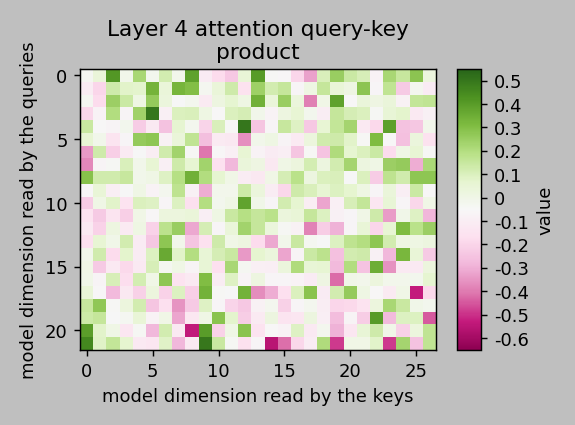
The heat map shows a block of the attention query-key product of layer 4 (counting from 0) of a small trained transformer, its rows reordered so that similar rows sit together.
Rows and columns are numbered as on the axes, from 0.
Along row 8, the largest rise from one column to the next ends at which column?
23
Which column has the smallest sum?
14
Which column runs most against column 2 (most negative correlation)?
17
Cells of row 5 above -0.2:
24
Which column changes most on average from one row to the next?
12
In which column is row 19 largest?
22
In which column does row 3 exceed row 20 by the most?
5
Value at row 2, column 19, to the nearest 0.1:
0.4
